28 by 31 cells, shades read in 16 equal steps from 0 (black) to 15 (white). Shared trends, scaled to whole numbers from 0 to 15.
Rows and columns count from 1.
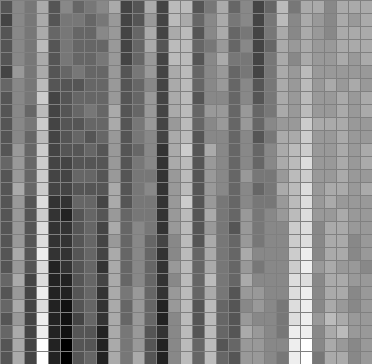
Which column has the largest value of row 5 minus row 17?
6
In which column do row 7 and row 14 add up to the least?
14
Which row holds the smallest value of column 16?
2
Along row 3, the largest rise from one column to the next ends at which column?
15
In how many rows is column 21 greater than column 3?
25
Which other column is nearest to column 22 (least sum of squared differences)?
12
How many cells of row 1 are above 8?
12
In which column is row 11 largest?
26
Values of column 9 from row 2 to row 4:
7 8 6
